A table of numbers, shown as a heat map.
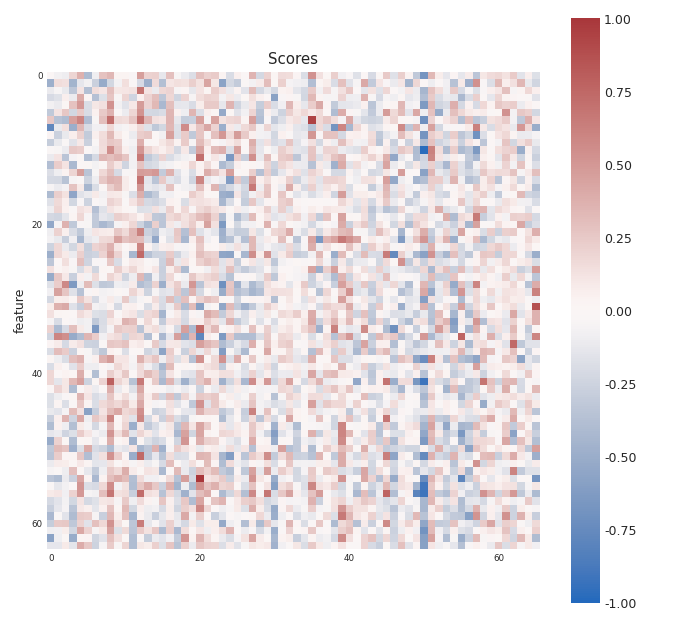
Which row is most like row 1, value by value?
20
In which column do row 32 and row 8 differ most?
57
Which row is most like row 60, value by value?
46
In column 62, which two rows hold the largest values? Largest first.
36, 53
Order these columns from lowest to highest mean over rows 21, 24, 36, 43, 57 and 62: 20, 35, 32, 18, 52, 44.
44, 52, 18, 35, 32, 20
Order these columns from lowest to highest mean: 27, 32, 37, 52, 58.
52, 58, 37, 32, 27
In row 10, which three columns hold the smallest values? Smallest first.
50, 57, 63
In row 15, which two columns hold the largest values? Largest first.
27, 12
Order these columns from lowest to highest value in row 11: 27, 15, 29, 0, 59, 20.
0, 59, 15, 29, 27, 20
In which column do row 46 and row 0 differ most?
35
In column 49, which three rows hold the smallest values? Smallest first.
56, 41, 38
